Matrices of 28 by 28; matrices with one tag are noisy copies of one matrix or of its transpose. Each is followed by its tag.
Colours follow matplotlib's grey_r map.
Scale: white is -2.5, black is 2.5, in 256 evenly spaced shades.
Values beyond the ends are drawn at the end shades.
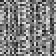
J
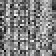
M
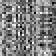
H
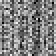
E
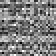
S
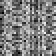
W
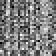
M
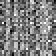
M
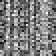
M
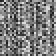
J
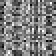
W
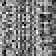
H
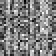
M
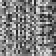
H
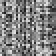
H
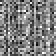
J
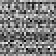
E
